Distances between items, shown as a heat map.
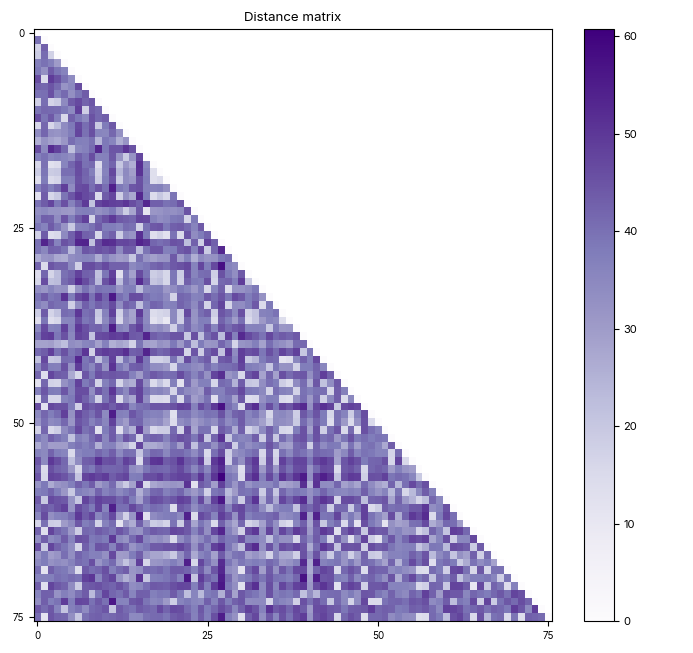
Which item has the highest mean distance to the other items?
27
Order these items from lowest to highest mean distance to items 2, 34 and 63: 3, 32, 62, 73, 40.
3, 32, 73, 40, 62
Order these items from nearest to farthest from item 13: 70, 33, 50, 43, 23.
23, 70, 50, 43, 33
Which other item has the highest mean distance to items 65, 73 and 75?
11
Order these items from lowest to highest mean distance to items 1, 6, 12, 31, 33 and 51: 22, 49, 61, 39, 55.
55, 49, 61, 22, 39
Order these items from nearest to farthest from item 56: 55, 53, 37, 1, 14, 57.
1, 57, 55, 14, 53, 37
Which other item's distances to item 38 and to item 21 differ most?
9
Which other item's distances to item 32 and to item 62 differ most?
16
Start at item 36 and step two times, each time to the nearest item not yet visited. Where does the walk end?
37
